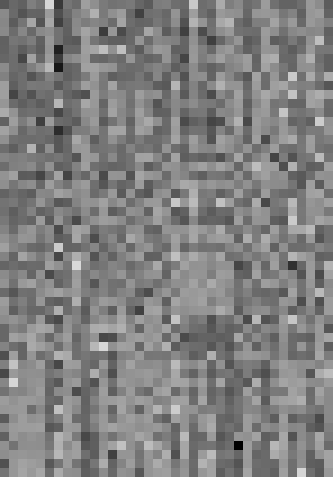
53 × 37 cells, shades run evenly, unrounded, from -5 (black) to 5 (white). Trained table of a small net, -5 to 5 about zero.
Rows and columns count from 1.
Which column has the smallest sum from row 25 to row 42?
27
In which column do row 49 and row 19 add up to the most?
29
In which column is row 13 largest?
32
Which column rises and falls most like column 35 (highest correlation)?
22
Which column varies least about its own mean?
15
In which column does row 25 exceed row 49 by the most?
33
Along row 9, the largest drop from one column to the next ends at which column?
34
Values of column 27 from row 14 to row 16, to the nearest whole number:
2 1 0
